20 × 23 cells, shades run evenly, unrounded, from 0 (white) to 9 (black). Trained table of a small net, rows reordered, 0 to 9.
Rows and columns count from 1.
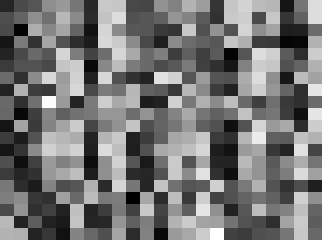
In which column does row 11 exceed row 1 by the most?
17
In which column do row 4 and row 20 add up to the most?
12
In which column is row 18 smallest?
15
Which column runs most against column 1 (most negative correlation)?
5
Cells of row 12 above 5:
11
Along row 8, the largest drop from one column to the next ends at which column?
23
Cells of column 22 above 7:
7
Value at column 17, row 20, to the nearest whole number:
7
